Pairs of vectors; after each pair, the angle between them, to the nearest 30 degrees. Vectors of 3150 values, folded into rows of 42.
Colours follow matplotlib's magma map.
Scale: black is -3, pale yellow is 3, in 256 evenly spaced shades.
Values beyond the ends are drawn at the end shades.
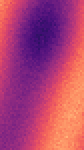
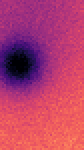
60 degrees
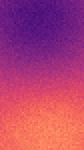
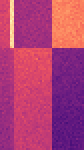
120 degrees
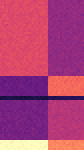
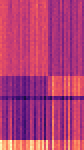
30 degrees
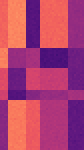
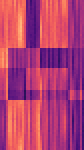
30 degrees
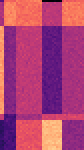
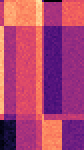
30 degrees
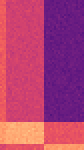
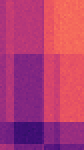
150 degrees
